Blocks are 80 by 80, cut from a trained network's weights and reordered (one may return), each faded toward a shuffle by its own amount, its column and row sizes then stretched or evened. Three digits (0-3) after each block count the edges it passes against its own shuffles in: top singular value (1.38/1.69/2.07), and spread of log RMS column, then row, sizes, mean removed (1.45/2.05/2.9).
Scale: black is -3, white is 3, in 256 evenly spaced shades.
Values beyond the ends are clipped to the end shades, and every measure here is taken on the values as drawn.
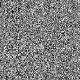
1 1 1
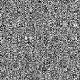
2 1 1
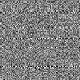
3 0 2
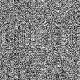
2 0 0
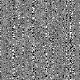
2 3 0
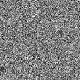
2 0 1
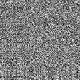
2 0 1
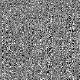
0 3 1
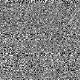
0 2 3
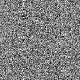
1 1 0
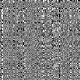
3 3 2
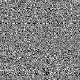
1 1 2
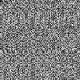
3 1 1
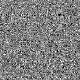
1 0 2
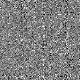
0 2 2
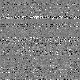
1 1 3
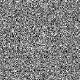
1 2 1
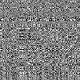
3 1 3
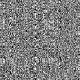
2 2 0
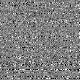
0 1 3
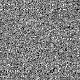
1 0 1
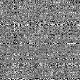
2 1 3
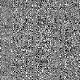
1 3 1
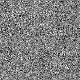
0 0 2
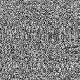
2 0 0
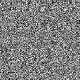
2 0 1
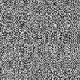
3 1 1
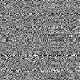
3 0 3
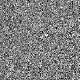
1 2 0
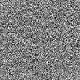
2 1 0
